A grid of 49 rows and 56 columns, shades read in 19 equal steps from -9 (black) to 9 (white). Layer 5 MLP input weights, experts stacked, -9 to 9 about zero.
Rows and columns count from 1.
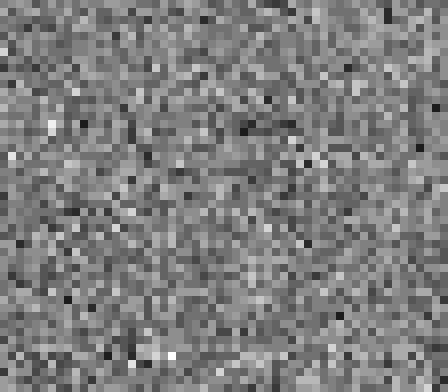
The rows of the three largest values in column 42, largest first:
44, 46, 11
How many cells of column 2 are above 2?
4
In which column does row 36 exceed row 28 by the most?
32
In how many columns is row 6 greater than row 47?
25
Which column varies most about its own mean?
17
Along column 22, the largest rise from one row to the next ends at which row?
45
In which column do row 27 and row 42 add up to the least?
10
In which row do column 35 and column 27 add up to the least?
1
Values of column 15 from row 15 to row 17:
1 3 2
